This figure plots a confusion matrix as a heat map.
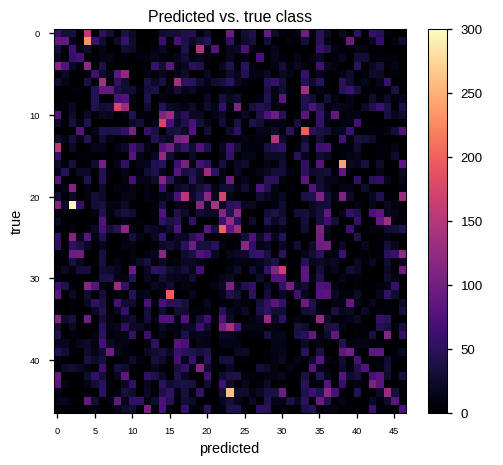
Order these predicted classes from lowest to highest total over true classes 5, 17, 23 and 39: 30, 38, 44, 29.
29, 30, 44, 38
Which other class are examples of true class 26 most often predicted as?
25
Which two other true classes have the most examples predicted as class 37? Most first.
10, 44
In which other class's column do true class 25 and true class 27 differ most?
46
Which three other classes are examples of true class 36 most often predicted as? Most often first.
23, 22, 24
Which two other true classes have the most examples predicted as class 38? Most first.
16, 20
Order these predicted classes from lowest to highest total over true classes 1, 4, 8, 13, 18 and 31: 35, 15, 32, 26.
32, 26, 15, 35
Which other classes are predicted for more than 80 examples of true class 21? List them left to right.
0, 2, 19
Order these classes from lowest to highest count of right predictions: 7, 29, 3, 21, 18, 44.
18, 3, 7, 29, 44, 21
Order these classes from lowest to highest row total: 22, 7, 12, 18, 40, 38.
38, 40, 7, 18, 22, 12
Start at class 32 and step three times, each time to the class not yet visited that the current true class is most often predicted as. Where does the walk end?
0
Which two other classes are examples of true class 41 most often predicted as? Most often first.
19, 34
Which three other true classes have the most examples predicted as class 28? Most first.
35, 0, 10
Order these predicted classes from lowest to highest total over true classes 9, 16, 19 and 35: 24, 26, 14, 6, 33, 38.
26, 33, 24, 6, 14, 38
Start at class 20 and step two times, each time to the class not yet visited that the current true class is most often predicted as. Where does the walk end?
24
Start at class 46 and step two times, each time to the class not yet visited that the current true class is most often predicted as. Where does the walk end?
33
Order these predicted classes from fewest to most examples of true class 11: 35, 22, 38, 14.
38, 22, 35, 14
